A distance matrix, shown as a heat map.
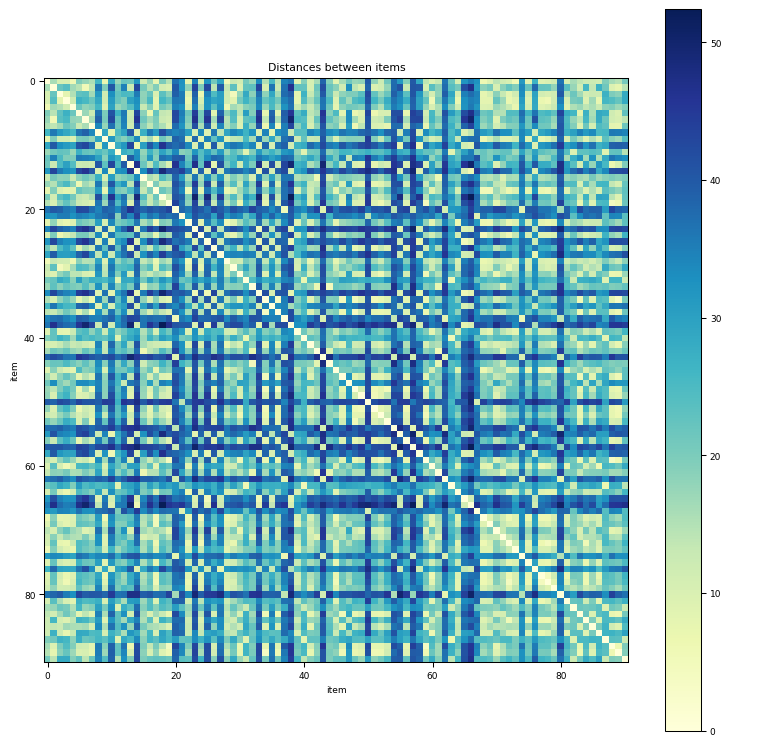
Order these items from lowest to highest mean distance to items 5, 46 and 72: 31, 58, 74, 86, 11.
86, 11, 31, 74, 58
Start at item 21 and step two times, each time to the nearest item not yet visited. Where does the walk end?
50
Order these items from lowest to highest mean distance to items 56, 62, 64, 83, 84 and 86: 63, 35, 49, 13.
49, 13, 63, 35
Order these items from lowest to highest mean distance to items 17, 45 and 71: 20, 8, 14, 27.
8, 27, 14, 20
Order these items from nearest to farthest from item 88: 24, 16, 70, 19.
19, 70, 16, 24
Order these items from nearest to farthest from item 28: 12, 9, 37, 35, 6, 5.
9, 6, 5, 12, 35, 37
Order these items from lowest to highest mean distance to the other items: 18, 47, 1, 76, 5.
1, 5, 18, 47, 76
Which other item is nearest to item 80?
62
